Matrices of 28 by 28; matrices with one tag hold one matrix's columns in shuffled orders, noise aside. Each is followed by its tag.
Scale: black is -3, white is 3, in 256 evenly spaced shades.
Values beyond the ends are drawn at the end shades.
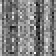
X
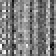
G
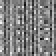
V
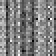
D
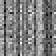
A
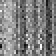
G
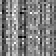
A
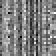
A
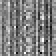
X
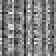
A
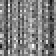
G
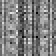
A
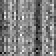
X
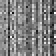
A
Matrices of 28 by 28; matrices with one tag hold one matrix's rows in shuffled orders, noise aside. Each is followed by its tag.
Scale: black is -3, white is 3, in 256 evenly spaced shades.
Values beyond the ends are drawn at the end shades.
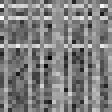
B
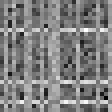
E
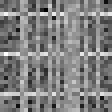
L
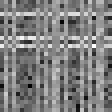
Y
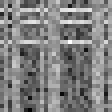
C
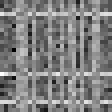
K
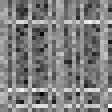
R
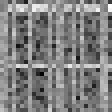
R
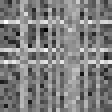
L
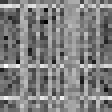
L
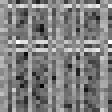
R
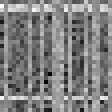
B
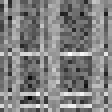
C
